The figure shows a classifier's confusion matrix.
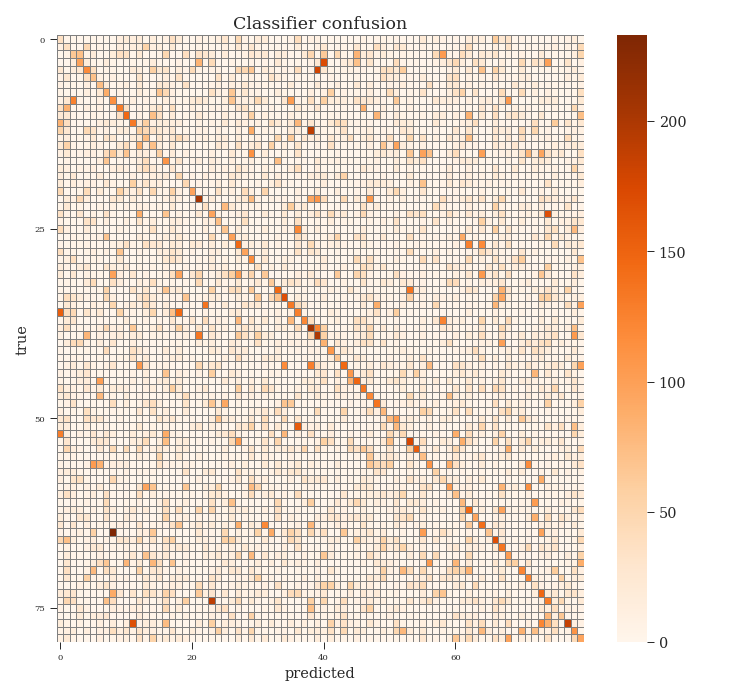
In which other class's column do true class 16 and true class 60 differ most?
33
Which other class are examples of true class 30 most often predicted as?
74
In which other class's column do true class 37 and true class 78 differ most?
58
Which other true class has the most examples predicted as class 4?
39
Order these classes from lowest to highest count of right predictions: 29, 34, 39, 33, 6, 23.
6, 23, 29, 33, 34, 39
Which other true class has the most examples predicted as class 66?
35
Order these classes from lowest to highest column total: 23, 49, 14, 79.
49, 14, 23, 79
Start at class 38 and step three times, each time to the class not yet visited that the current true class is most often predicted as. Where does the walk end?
47
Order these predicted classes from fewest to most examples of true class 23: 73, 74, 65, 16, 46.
65, 73, 46, 16, 74
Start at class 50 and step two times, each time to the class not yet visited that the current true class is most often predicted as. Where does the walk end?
36
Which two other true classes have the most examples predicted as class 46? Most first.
9, 54
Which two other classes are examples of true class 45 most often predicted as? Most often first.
6, 44
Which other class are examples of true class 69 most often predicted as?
56
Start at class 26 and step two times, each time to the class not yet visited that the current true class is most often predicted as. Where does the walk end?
72
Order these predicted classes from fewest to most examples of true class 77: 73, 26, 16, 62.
26, 62, 16, 73
